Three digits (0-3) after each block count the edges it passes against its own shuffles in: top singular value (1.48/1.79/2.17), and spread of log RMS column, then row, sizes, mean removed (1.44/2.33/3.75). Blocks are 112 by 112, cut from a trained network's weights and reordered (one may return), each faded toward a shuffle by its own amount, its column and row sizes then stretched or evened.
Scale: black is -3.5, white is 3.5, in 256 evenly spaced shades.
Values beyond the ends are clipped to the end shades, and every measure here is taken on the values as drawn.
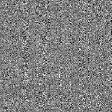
2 2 1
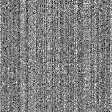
3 1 1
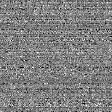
2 0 2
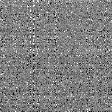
1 2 1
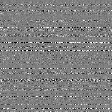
2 1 3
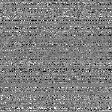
2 1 3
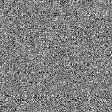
1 0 2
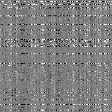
3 1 3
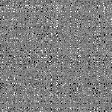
0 2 2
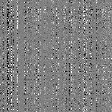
2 3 2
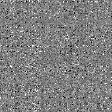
0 1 2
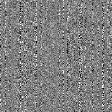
1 3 0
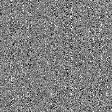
0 2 0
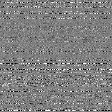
1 0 3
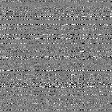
2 1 3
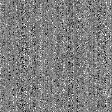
1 2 0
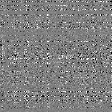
0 2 3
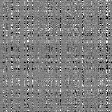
3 3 2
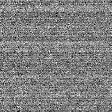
3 1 0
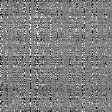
3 3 1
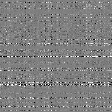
2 1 3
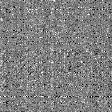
1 0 2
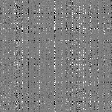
2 3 2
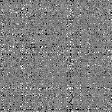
1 2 2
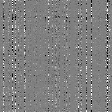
2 3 1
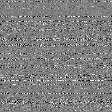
0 0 3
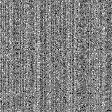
3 0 1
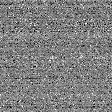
1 0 1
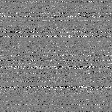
0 0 3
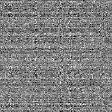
3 2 1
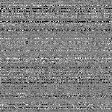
3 1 3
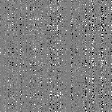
0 3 2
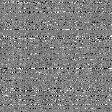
1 0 3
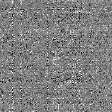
1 2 1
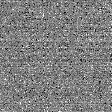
1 1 0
